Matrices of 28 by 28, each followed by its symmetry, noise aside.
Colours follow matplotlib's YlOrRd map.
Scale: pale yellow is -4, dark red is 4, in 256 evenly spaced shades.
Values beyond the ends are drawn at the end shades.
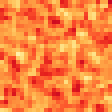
antisymmetric.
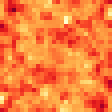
same after a half turn.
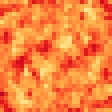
same after a half turn.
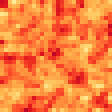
symmetric.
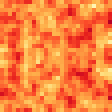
mirrored top to bottom.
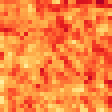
antisymmetric.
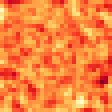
antisymmetric.
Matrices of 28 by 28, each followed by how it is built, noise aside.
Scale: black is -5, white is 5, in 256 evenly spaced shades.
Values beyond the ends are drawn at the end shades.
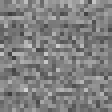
blocks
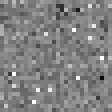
sparse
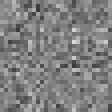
low rank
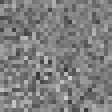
lower triangular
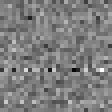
uneven rows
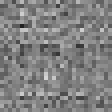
low rank
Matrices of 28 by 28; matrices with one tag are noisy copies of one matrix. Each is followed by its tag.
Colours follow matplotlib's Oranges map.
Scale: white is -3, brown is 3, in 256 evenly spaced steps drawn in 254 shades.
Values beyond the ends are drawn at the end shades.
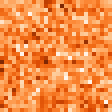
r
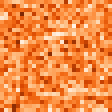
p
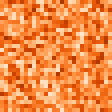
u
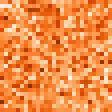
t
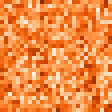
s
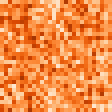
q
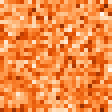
u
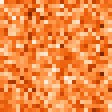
u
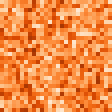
u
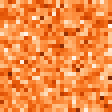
t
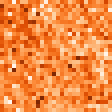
q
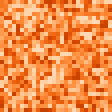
r
